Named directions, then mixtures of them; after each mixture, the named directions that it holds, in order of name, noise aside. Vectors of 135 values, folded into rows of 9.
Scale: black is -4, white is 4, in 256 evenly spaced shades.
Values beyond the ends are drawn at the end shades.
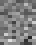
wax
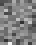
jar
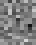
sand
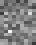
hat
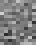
hat, wax.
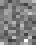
hat, sand, wax.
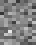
hat, wax.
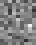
sand.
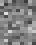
hat, jar, sand.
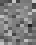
hat, jar, sand.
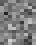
hat, jar, wax.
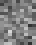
hat, jar, wax.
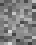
hat, jar, wax.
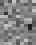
jar, sand.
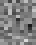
sand.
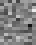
sand, wax.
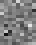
hat, sand, wax.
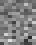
wax.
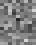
sand.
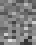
wax.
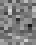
sand.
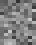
hat, jar, wax.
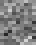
hat, sand, wax.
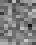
hat, sand.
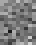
hat, jar, wax.
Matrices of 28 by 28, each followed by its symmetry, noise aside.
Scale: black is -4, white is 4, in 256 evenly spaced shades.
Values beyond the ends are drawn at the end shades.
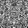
mirrored left to right.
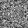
mirrored top to bottom.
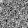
symmetric.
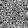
mirrored top to bottom.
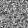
same after a half turn.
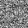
same after a half turn.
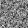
no symmetry.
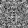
mirrored left to right.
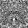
mirrored left to right.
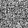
antisymmetric.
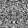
mirrored left to right.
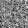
antisymmetric.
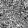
antisymmetric.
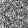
mirrored top to bottom.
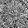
antisymmetric.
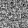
antisymmetric.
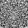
mirrored left to right.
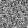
same after a half turn.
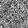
symmetric across the other diagonal.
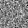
mirrored top to bottom.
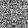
mirrored left to right.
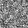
symmetric across the other diagonal.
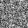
antisymmetric.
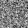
antisymmetric.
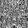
mirrored left to right.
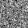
no symmetry.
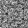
mirrored top to bottom.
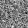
antisymmetric.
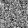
antisymmetric.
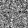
antisymmetric.
